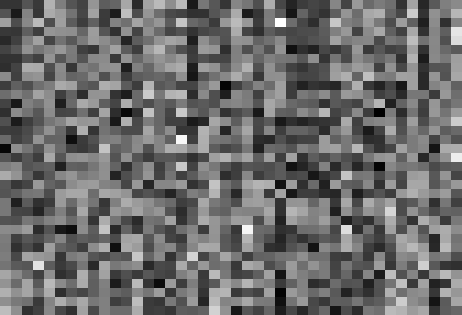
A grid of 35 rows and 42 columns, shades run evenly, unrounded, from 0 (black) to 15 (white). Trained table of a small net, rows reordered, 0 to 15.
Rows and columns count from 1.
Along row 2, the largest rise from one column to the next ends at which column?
12
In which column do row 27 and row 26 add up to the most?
23
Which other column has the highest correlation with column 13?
37
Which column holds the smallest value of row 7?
39
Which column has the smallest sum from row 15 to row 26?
26
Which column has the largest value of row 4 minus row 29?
42
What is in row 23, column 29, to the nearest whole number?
6
